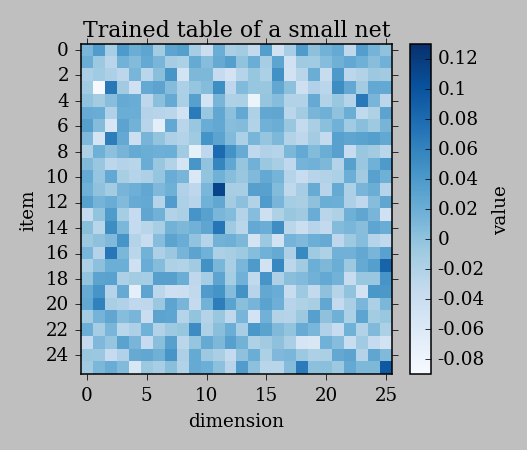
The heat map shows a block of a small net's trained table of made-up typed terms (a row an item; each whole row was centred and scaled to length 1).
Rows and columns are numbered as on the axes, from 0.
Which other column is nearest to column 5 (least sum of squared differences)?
24
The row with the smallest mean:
2
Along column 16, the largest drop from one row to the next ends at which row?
15
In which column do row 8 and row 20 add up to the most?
11
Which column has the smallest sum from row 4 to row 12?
8
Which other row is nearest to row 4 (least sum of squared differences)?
21
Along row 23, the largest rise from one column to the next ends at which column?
20
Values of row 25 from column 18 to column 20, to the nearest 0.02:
0.06 0 0
